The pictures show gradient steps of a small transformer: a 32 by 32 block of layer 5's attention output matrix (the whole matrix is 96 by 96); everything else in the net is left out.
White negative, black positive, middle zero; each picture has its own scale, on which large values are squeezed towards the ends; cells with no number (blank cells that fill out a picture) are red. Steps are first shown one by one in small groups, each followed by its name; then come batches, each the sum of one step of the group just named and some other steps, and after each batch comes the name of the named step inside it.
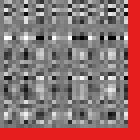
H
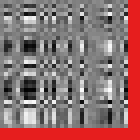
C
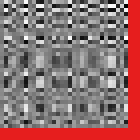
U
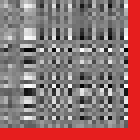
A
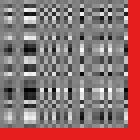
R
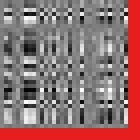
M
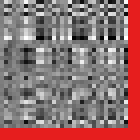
H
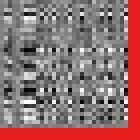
M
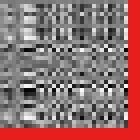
A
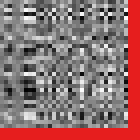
R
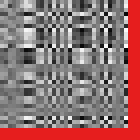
A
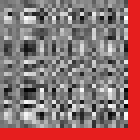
M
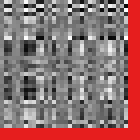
C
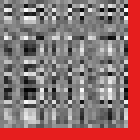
M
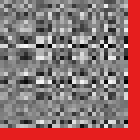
U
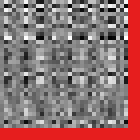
U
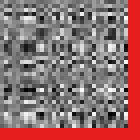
M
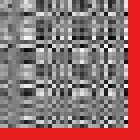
A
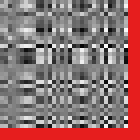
A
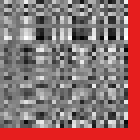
H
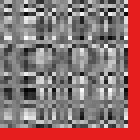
H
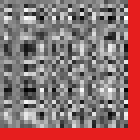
M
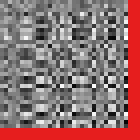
H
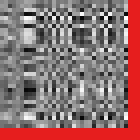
R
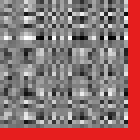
H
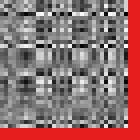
U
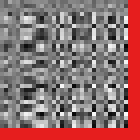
C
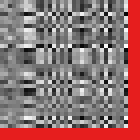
A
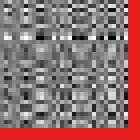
H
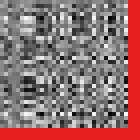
C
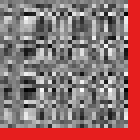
M
